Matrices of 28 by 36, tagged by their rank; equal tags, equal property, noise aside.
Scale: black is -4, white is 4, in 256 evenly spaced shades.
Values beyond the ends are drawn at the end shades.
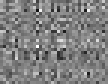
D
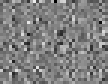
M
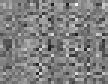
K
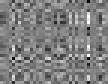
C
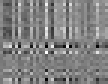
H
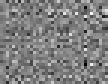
M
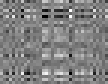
H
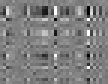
H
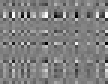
H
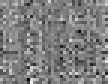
D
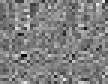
M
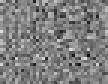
M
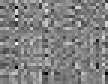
D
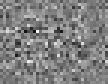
D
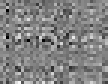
K
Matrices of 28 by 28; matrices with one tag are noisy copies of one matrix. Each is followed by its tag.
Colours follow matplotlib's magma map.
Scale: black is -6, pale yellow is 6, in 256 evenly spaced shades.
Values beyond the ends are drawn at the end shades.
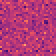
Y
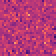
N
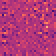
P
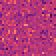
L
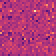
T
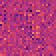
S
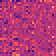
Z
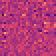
P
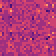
T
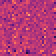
N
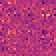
L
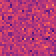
T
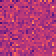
Z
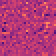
P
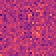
S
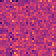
Z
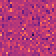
T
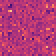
T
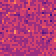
L
